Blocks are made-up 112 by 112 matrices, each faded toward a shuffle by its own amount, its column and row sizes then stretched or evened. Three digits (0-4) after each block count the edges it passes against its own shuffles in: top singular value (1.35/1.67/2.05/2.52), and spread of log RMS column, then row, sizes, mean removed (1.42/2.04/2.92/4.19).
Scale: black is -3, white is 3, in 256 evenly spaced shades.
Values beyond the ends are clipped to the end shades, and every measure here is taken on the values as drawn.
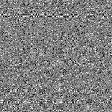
3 0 2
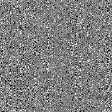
1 3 0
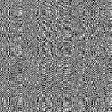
4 3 0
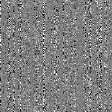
1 4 0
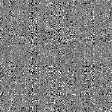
3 3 2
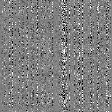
2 4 1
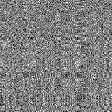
4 0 1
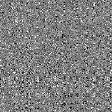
3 2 2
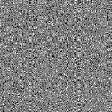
4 2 0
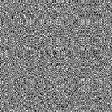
4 1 0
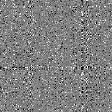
3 3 2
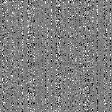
1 4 1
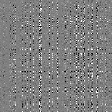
4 4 2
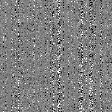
2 4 0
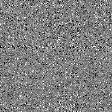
1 2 2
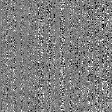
0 4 0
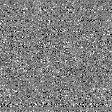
1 0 3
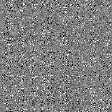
0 3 2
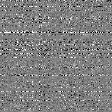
1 2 4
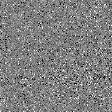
1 2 2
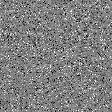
2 0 0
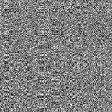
4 2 1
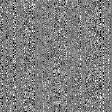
0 4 0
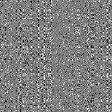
4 3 1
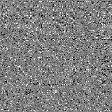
3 1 2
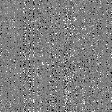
2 3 1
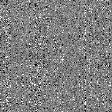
1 3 1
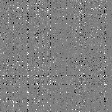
1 3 2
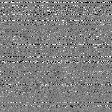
3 0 4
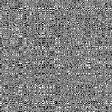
4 2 3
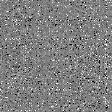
1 2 2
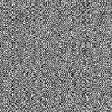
4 2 0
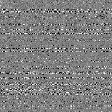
4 0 4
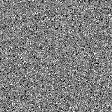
1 0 1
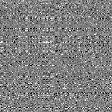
4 0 3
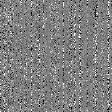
1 4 0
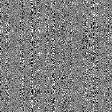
1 4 1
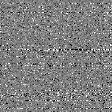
3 1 3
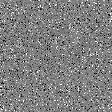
2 1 1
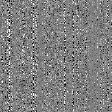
1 4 0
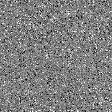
0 1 1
